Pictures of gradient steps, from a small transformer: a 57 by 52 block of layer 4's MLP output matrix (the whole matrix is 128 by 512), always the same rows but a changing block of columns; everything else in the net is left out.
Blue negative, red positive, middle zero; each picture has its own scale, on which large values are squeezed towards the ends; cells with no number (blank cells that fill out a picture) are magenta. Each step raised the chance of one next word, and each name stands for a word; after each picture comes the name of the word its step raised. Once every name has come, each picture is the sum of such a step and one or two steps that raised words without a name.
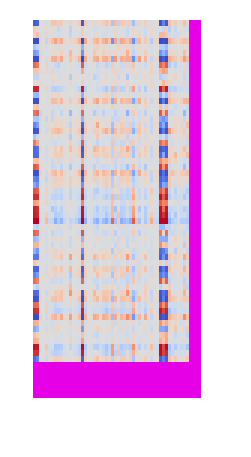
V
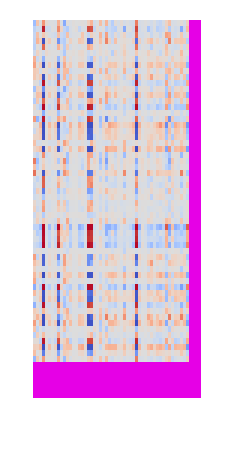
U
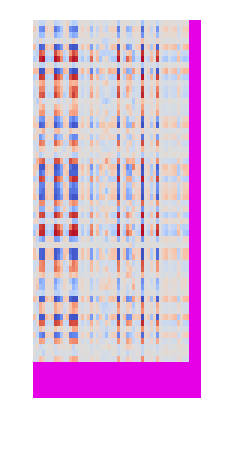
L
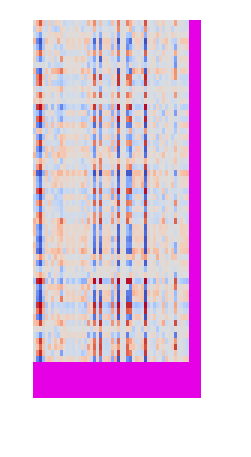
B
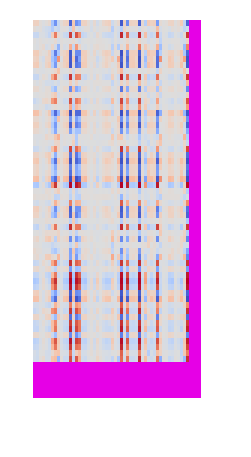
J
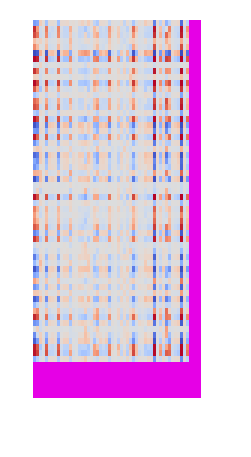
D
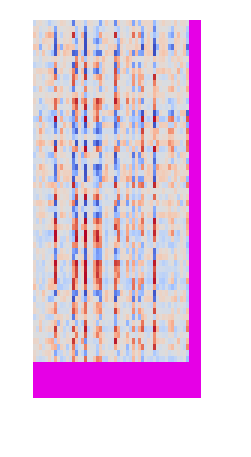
J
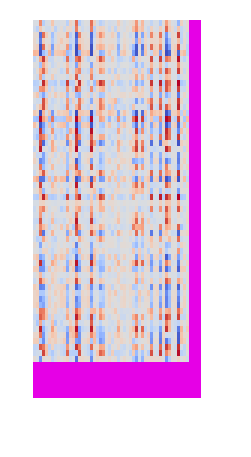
D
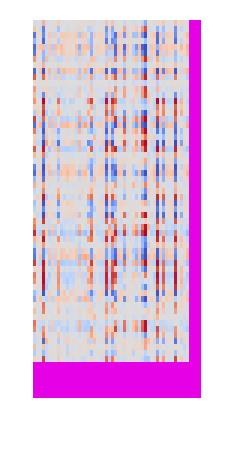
L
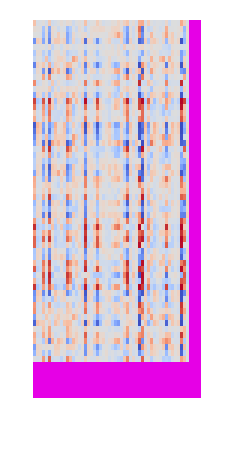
U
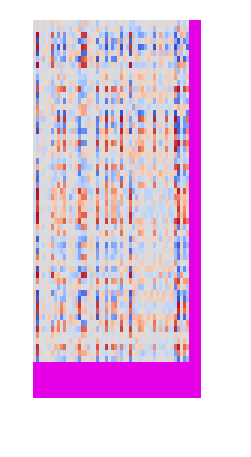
V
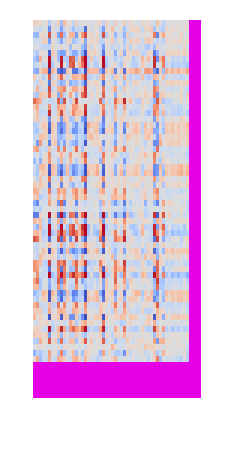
L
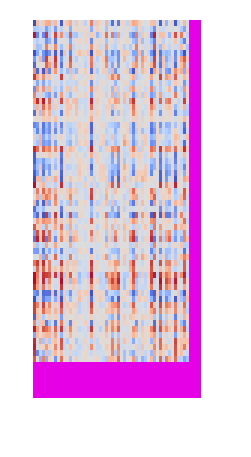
J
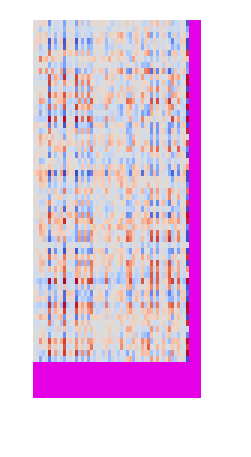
B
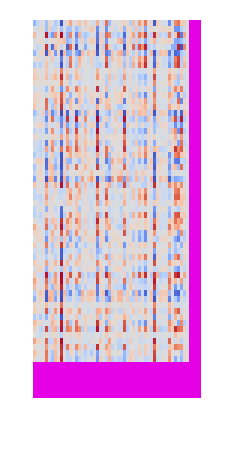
J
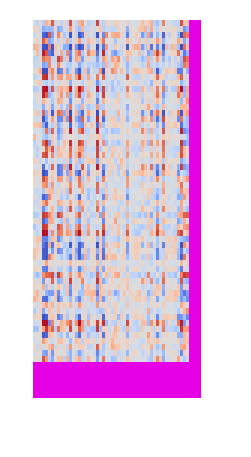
L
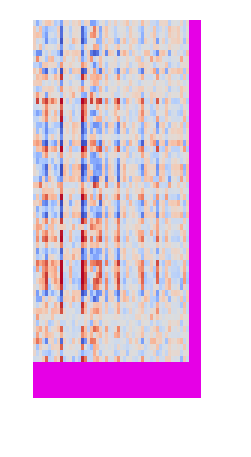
J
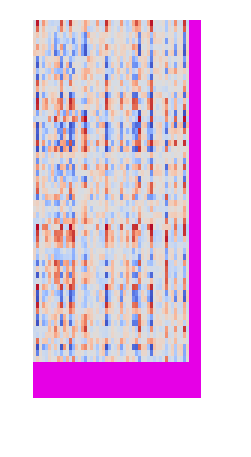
U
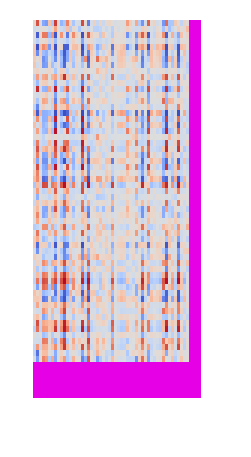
J
